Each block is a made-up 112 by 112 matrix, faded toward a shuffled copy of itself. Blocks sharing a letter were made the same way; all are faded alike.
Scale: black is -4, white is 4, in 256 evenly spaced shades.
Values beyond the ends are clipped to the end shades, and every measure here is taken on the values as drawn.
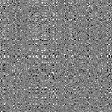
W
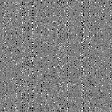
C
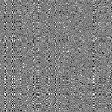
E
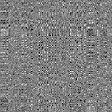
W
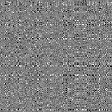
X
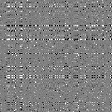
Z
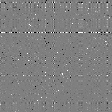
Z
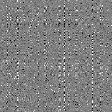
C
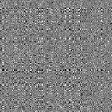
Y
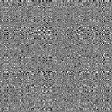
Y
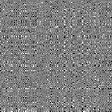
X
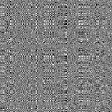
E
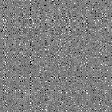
C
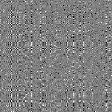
E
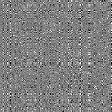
E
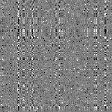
E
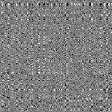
W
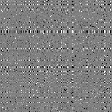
Z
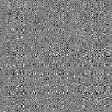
W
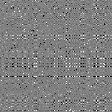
Z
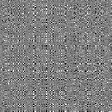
E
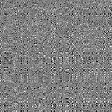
W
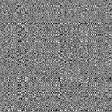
Y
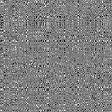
X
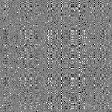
E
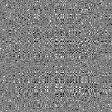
X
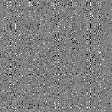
C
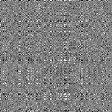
Y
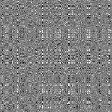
E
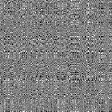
Y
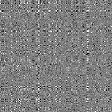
X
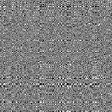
Y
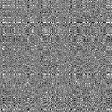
Y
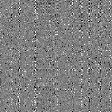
C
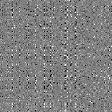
C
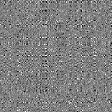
W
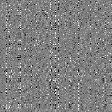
C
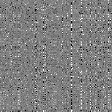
C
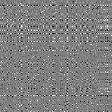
Z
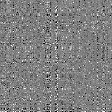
C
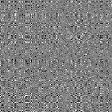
X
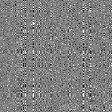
E
